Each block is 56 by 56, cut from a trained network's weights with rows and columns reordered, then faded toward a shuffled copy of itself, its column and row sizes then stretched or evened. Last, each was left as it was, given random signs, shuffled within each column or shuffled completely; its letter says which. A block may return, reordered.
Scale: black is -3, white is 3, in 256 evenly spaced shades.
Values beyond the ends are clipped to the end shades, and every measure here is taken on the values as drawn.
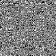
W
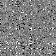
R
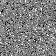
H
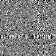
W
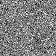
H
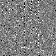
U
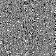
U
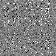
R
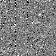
U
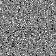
U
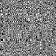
W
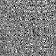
W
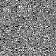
W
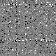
R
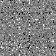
R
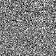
R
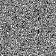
U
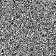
U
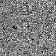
W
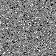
H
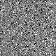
U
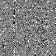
U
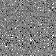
W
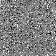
U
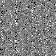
U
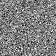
H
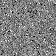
H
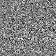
R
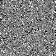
U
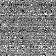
W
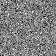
H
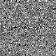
R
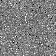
H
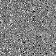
R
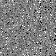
U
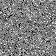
H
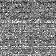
W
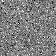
H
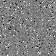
H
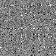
R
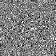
W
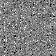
U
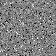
H
